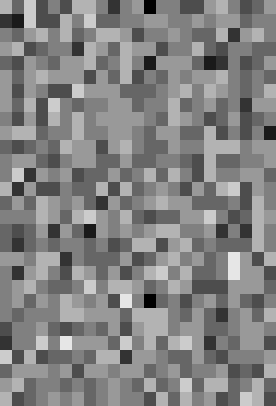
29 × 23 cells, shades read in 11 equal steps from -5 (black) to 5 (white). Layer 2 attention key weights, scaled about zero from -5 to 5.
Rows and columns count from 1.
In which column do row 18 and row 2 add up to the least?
2
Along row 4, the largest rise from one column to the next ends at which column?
8
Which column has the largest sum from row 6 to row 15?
15
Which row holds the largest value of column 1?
26
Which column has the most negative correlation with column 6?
1
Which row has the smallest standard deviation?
12
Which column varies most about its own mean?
13
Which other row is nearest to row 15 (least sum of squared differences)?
24
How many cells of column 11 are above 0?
17
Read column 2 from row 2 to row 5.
-4 -1 2 -2
